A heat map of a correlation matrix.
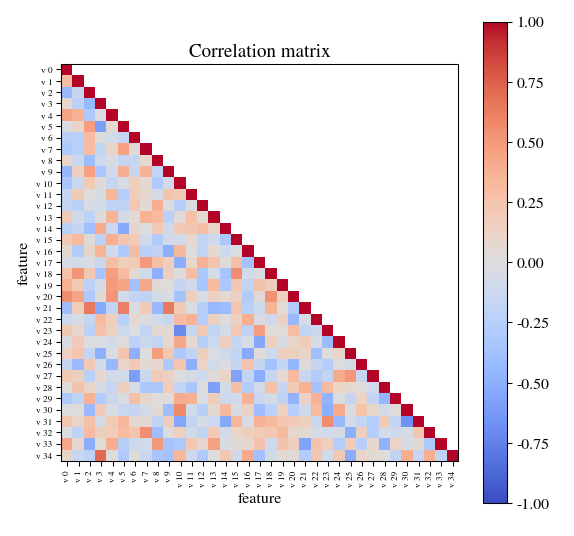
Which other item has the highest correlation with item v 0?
v 20
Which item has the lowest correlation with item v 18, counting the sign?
v 8
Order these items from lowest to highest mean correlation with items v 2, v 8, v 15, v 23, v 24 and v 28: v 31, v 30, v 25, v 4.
v 30, v 4, v 25, v 31
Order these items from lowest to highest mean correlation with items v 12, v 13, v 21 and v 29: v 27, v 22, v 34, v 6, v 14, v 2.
v 34, v 27, v 14, v 22, v 6, v 2
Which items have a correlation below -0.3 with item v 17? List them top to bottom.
v 10, v 16, v 24, v 27, v 30, v 34
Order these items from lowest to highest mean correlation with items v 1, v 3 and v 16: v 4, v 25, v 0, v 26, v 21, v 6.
v 25, v 21, v 26, v 6, v 4, v 0
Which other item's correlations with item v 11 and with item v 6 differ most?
v 26
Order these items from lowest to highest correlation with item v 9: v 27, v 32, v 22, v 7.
v 22, v 32, v 27, v 7
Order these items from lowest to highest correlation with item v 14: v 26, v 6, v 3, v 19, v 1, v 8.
v 19, v 1, v 26, v 6, v 8, v 3
